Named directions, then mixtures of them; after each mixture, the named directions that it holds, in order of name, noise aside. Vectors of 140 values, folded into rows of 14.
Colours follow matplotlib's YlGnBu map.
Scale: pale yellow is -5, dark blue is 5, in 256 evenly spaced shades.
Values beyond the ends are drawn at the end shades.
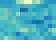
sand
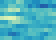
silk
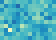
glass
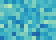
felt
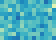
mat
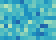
felt, mat.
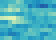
silk.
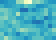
sand.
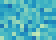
felt.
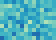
felt.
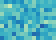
felt.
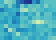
glass, sand.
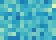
mat.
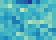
felt, sand.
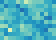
glass, sand.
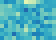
felt, sand.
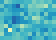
glass, silk.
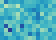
felt, glass.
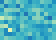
glass, silk.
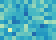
felt, glass.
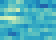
silk.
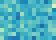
mat.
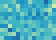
glass, mat.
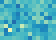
glass.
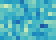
felt, mat.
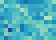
glass, sand.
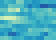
silk.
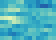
silk.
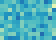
mat.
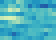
silk.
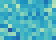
glass, mat.
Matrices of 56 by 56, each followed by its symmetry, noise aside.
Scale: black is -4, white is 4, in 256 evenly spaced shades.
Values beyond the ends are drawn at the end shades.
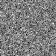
no symmetry.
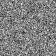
symmetric across the other diagonal.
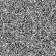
mirrored top to bottom.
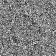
symmetric across the other diagonal.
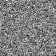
symmetric.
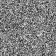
no symmetry.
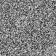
symmetric.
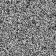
symmetric across the other diagonal.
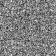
mirrored top to bottom.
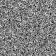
symmetric.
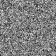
symmetric.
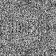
mirrored top to bottom.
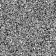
no symmetry.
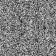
mirrored top to bottom.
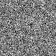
symmetric across the other diagonal.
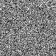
no symmetry.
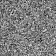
symmetric.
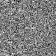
mirrored top to bottom.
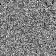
no symmetry.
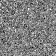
symmetric.
